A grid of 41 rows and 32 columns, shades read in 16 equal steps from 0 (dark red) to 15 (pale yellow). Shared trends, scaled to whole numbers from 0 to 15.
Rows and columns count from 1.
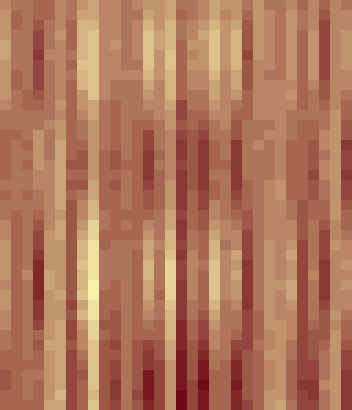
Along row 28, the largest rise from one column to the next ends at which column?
5
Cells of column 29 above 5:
27
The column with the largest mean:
9
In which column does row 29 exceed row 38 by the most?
14
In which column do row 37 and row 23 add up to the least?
17
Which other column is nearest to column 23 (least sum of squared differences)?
28
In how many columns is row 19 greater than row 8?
9
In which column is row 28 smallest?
4
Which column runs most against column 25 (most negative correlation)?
23
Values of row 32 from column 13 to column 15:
6 8 7
